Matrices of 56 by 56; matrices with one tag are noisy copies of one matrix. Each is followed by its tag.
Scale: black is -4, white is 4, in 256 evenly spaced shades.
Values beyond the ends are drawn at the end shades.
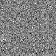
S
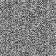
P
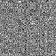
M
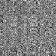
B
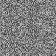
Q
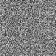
Q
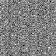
P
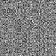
M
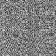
Q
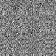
Q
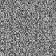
S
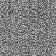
P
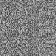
Q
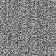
P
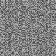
P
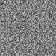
S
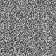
S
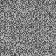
S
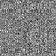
M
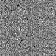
Q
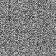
P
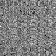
B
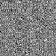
M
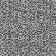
P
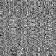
B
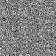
Q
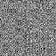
M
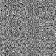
Q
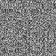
M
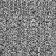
B
